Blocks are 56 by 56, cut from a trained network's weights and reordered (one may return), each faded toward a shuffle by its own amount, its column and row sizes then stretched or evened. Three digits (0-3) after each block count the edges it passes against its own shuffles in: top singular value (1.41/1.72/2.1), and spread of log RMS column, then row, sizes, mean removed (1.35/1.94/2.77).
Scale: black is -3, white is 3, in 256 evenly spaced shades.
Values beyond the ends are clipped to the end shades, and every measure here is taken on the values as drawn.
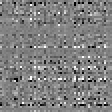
1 3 3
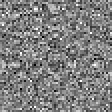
2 1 1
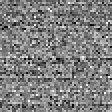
1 0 1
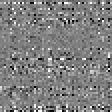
2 2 3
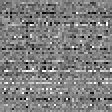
2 1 3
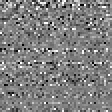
0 0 3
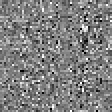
1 2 1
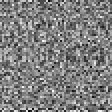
3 0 2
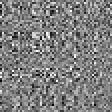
3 2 2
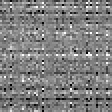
3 3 2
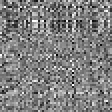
3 0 2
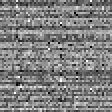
3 1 0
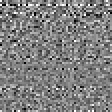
2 0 3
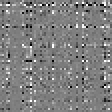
2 3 3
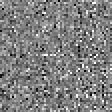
1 2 1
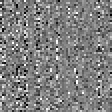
2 3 0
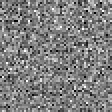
1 0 1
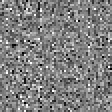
0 2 0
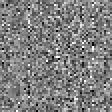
1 2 0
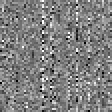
0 3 0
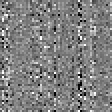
2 3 1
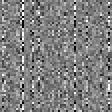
3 3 0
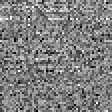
0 0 2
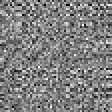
3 1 2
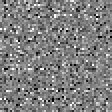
0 1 2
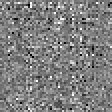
0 2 2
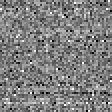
0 0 2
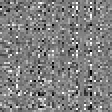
2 3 2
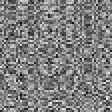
3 0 1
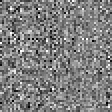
1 2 1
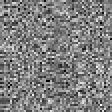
2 1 0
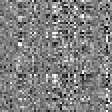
3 3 1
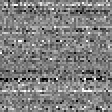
2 0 3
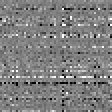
2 2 3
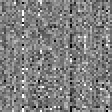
1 2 1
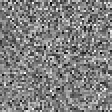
1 0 1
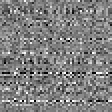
3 1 3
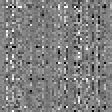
1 3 1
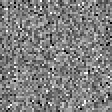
0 0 0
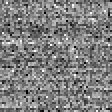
1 0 0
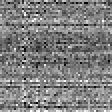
3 2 2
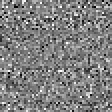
0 0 2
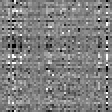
3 3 0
